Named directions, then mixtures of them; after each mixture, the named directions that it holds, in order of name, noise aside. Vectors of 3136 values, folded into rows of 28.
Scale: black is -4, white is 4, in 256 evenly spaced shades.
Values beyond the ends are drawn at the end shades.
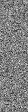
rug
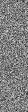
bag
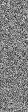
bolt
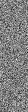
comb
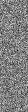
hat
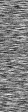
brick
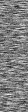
brick.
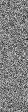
bolt.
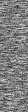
bag, brick.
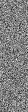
comb.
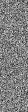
bag, hat.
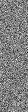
comb.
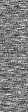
brick, hat.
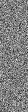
comb.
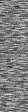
brick.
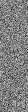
comb.
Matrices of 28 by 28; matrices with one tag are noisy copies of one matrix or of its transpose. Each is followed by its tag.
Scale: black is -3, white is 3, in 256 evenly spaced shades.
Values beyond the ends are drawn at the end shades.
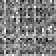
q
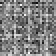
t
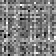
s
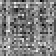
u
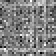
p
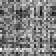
p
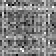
u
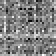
q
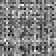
s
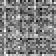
q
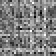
p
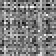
s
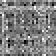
u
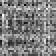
u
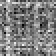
u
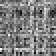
p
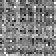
q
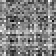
p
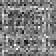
u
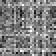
p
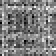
u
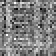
u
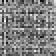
t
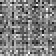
t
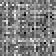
s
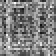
u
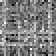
p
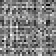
s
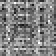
u
